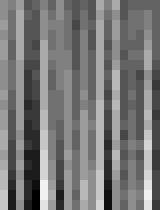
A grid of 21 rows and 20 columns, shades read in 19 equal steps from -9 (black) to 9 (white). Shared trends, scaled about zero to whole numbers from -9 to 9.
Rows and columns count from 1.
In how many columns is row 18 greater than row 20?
6
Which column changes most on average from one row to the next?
19
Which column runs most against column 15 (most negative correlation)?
18
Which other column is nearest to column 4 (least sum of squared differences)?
5
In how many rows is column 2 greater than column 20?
14
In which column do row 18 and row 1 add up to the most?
13
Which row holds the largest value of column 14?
1
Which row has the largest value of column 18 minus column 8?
20
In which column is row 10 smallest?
4
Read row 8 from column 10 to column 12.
-2 0 -2
